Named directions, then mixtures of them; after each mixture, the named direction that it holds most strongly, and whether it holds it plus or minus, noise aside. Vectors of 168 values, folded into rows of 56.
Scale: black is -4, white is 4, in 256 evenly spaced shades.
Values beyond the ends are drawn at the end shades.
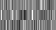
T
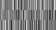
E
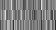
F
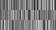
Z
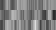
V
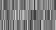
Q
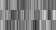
V, minus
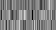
T, minus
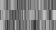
V, minus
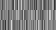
E, minus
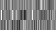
T, plus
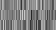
E, plus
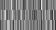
F, plus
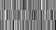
F, plus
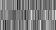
E, minus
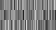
E, plus
